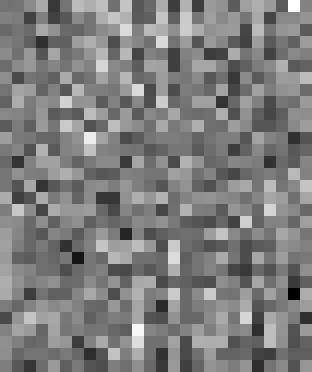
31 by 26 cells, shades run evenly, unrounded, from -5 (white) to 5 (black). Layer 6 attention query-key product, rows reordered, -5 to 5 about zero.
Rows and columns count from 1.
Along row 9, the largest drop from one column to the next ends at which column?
14
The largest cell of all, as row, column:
25, 25
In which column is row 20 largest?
11
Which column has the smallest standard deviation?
24
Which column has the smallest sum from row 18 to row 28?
12
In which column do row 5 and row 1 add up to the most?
15
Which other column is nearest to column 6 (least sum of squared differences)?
17
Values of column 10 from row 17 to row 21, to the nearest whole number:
3 2 1 0 -1
